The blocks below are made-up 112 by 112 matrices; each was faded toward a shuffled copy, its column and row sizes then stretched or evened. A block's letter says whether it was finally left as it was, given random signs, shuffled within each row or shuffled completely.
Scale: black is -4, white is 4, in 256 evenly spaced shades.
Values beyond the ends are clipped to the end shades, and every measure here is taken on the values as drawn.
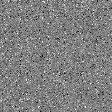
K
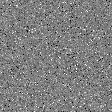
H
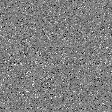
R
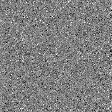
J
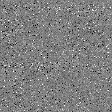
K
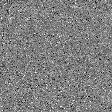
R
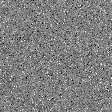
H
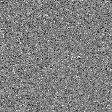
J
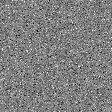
H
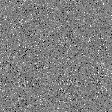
J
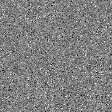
K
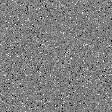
J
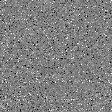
K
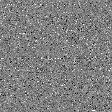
K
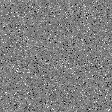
R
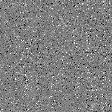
J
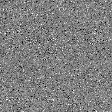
K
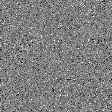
K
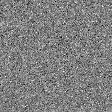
R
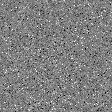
H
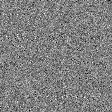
R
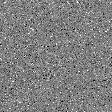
R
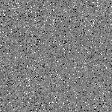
K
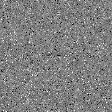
K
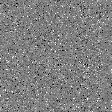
K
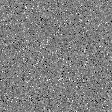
R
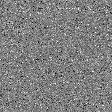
R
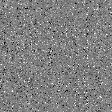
K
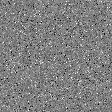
H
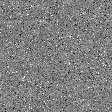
H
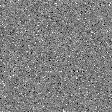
R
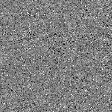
J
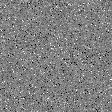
H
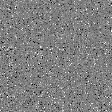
J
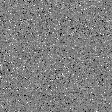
R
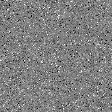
K
